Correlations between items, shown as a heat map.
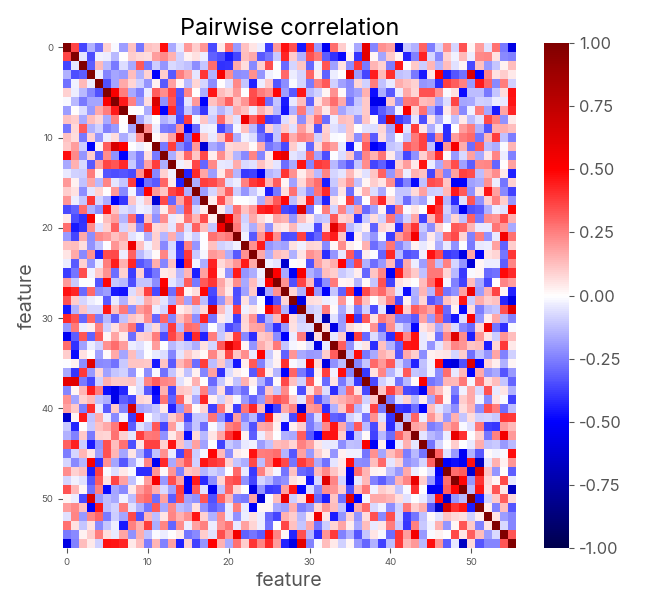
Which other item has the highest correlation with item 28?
49
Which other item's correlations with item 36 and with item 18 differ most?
29
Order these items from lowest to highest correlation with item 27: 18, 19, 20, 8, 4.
18, 4, 8, 20, 19
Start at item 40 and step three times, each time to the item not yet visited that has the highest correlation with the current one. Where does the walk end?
24
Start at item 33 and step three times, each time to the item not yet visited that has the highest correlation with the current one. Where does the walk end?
3
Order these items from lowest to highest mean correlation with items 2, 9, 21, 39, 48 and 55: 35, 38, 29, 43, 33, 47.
35, 38, 47, 33, 29, 43
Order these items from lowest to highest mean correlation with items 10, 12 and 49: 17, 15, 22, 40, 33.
15, 22, 40, 33, 17
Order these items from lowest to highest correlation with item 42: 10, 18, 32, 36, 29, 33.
10, 18, 29, 32, 36, 33
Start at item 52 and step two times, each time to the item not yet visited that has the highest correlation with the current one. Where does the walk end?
13
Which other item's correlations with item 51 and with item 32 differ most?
0
